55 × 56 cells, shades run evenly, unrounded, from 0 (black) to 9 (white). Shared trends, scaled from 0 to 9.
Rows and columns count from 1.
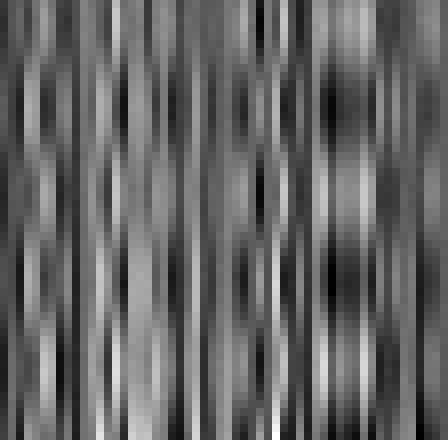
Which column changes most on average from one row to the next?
36
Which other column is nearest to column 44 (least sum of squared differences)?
45
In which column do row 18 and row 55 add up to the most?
35
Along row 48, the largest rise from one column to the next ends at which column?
15
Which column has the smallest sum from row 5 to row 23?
42
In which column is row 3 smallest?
33
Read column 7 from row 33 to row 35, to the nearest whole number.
3 3 3
